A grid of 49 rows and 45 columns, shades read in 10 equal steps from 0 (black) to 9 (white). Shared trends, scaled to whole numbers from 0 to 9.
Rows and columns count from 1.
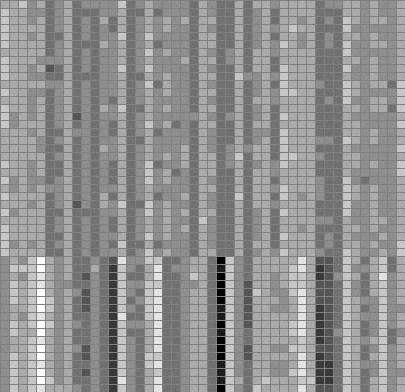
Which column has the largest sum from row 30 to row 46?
5
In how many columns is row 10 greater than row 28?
7
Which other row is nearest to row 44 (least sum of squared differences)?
37
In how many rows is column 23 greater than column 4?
18
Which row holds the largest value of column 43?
35
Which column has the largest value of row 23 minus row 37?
25
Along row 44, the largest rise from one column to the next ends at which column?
26
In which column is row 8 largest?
1
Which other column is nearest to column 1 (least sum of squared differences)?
27
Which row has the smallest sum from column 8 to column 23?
2
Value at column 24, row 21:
6
